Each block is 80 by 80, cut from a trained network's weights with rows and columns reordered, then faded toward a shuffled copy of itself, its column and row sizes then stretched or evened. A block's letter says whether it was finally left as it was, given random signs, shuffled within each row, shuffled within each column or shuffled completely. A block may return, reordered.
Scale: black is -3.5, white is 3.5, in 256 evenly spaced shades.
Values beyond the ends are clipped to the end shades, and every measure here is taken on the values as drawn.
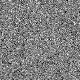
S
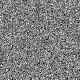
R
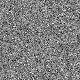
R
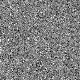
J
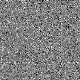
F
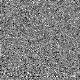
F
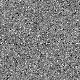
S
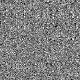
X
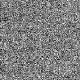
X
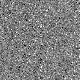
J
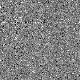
F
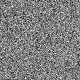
R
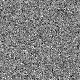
R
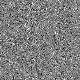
F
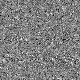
S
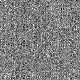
X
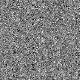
F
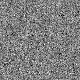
S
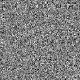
X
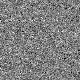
S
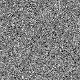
J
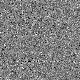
S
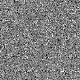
F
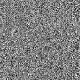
X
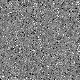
J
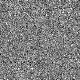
S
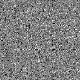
X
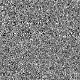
F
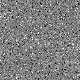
J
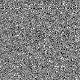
F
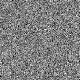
X
